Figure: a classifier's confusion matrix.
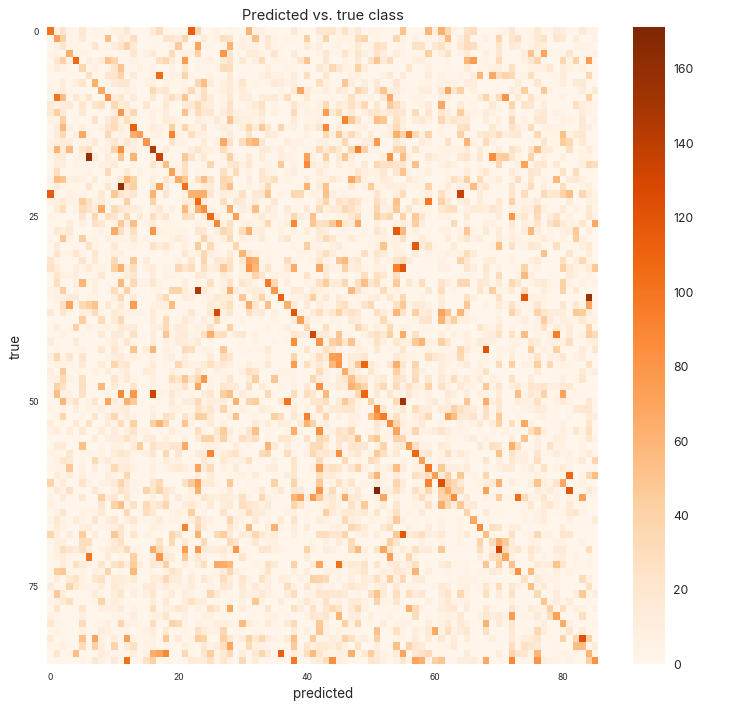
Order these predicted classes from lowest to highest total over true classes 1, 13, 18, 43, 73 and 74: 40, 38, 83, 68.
38, 83, 68, 40
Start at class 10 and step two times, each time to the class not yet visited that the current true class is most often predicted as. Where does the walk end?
59
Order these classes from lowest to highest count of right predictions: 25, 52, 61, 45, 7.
7, 45, 52, 25, 61
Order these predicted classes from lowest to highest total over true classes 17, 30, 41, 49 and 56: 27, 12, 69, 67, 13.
12, 67, 27, 69, 13
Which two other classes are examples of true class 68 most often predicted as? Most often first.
55, 23
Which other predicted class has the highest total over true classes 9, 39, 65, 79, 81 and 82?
83
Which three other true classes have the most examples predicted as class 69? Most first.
17, 6, 35
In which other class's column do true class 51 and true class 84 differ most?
36
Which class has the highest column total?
54
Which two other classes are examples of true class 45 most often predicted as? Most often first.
49, 38
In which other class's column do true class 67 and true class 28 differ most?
21
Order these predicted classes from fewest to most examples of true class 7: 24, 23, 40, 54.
40, 54, 23, 24
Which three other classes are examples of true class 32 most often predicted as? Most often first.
55, 54, 31
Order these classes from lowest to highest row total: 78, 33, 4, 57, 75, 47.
33, 75, 78, 47, 57, 4
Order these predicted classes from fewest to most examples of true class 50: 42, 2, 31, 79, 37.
79, 42, 31, 2, 37
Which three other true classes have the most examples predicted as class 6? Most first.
17, 71, 37
